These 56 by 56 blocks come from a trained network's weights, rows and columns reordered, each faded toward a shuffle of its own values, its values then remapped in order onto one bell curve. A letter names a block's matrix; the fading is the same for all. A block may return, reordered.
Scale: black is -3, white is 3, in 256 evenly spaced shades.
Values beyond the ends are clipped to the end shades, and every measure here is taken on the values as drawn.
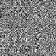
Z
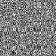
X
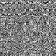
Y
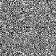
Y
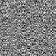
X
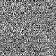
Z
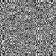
X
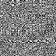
Y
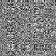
X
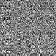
Z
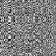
X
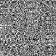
Z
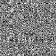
Y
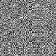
X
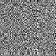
X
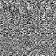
Y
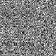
Z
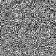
X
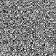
Z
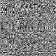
Y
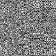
Z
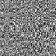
X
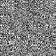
Y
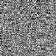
Z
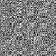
X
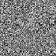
Y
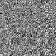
Z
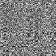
Y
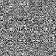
Y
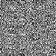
Z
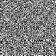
Y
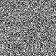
Z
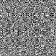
Y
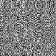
X
